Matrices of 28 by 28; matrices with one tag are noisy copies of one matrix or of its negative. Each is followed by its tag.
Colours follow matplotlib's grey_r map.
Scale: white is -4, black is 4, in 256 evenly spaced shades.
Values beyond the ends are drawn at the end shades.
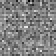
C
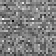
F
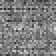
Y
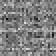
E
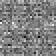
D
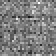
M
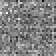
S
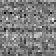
E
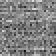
Y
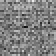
C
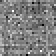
M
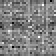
D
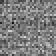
D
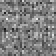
E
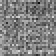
M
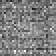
Y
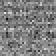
E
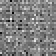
F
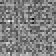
F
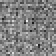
F
